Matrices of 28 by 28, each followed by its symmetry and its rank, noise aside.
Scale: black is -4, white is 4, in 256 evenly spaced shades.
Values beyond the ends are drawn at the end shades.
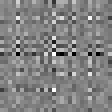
no symmetry, rank two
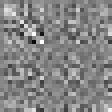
symmetric, rank three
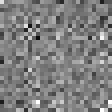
symmetric, rank four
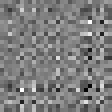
symmetric, rank two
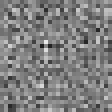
antisymmetric, rank four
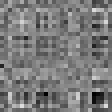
symmetric, rank two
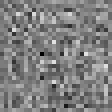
antisymmetric, rank four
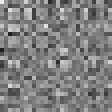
symmetric, rank three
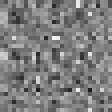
no symmetry, rank four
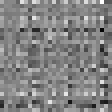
no symmetry, rank three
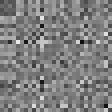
symmetric, rank three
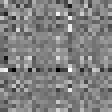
no symmetry, rank two
